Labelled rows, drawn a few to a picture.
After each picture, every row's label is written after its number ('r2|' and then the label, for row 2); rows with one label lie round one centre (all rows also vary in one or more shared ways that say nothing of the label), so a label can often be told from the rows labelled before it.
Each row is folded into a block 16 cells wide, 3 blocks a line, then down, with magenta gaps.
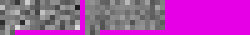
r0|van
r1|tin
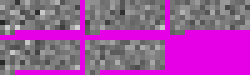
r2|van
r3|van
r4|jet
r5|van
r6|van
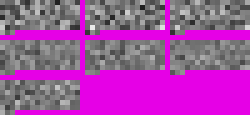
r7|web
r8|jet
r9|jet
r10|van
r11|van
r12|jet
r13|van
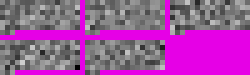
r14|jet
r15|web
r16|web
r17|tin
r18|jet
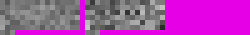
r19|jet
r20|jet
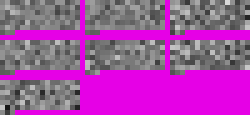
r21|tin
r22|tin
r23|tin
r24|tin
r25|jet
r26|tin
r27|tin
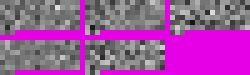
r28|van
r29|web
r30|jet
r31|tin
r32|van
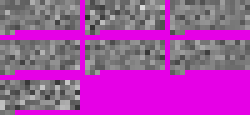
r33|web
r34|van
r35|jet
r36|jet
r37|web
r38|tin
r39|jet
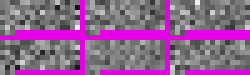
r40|web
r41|tin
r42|van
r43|tin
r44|tin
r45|web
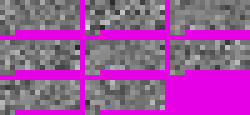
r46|tin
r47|jet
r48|web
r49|web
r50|web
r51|van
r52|web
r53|van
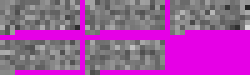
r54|tin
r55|tin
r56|web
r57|jet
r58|tin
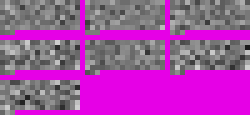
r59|tin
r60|van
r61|web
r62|tin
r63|jet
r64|web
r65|web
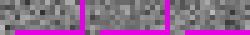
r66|web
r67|jet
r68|web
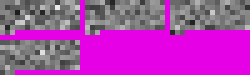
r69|van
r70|web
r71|jet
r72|jet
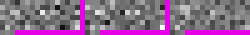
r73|web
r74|van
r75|jet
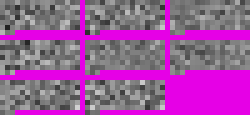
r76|van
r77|jet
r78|jet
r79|web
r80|web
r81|van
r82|web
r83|tin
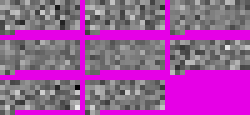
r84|tin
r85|tin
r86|tin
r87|tin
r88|jet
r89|van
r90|web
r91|jet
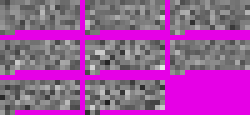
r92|jet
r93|jet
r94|web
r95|van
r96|jet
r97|van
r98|van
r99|jet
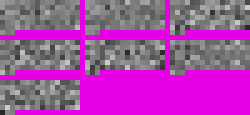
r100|van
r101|tin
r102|tin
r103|van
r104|tin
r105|van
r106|jet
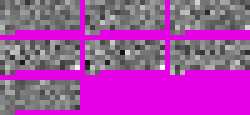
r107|web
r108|van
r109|van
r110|jet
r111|van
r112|van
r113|tin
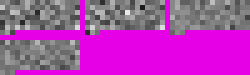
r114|van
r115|jet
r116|tin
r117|web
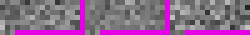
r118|jet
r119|tin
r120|tin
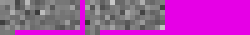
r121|van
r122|van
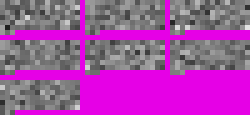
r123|van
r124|tin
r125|van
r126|tin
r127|jet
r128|web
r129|van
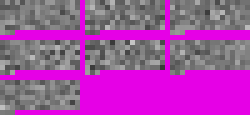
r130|web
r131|tin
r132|van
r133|jet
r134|web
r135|van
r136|jet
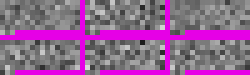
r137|van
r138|tin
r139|jet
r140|jet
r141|jet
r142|tin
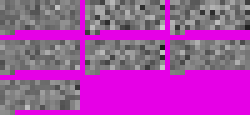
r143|van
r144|jet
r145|tin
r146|van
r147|web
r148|van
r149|web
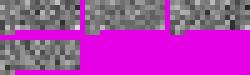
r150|van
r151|van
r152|tin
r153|web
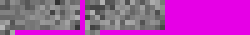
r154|jet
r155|web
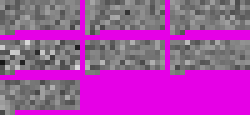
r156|van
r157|tin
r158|tin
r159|van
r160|web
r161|web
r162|jet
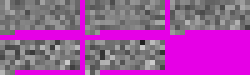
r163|tin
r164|web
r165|van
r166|van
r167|van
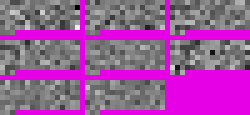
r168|web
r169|web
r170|web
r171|web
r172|van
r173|tin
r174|tin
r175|van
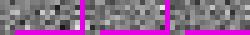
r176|web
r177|jet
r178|jet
